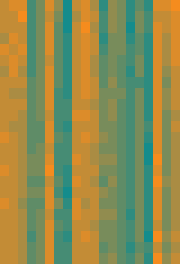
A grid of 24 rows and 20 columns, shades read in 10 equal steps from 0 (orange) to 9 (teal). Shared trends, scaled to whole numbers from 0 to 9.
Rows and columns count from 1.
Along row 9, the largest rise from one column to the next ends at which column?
7
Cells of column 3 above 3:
1
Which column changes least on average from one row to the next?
14
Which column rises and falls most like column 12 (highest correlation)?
4
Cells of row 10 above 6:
4
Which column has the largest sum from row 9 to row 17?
17
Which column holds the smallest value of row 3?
10
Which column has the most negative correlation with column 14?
12
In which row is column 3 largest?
19
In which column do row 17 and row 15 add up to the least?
18
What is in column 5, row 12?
6
